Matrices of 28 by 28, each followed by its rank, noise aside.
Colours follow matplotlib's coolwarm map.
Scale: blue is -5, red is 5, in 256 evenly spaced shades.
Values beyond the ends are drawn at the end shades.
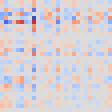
two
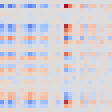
one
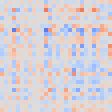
three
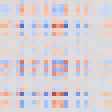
one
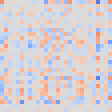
three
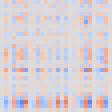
one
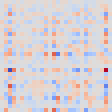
two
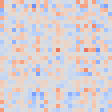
four
